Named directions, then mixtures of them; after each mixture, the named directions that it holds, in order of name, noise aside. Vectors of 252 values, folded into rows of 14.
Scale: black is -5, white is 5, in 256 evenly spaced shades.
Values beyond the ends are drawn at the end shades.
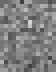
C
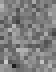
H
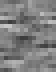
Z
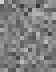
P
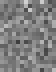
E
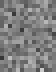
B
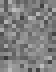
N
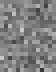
B, P.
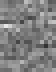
C, E, Z.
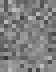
N.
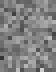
B.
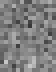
B, C, H.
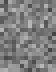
C, E, N.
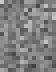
C, P.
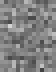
B, C, Z.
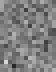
C, E, H.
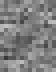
E, N, Z.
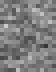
B, P, Z.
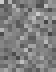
N, P.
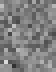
H.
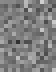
E.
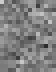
P, Z.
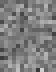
B, N, Z.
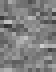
N, Z.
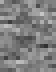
P, Z.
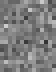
B, E, Z.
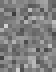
B, E.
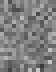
N.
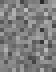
C, E.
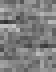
C, H, Z.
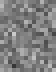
E, H.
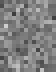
B, H, Z.
